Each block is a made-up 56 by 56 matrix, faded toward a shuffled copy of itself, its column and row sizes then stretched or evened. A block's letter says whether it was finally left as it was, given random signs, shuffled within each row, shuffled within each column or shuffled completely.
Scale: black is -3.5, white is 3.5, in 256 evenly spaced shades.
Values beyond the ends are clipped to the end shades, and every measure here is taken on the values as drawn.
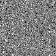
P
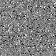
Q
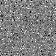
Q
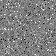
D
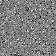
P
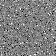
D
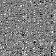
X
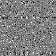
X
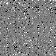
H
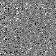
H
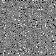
H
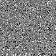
H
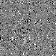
H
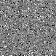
Q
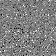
Q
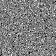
D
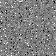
P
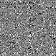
H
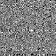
X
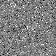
D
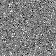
D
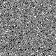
D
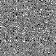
H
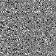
H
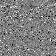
Q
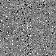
P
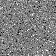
D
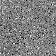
Q
